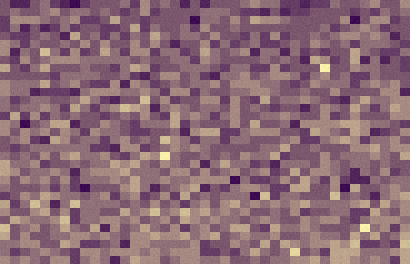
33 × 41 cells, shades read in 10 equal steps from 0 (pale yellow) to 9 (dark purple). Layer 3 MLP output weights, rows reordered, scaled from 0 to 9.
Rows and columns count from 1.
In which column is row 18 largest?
5
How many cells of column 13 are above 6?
6
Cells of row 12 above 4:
29
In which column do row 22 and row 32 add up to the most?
8
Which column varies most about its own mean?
36
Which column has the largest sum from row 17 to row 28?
35
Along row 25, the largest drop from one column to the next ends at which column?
27
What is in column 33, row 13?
6
